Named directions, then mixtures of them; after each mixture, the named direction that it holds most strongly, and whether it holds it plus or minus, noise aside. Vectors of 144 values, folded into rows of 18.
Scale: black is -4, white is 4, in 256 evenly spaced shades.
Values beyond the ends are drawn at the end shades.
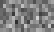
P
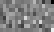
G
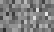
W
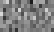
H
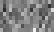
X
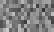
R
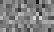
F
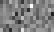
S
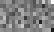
G, minus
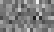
F, minus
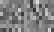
H, plus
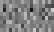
X, plus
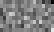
G, plus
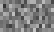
P, minus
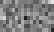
G, minus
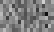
W, minus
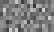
R, minus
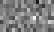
F, plus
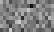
S, minus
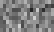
R, plus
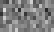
H, minus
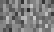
S, plus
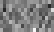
X, plus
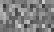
P, minus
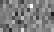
S, plus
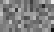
G, minus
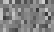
W, minus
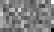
G, minus
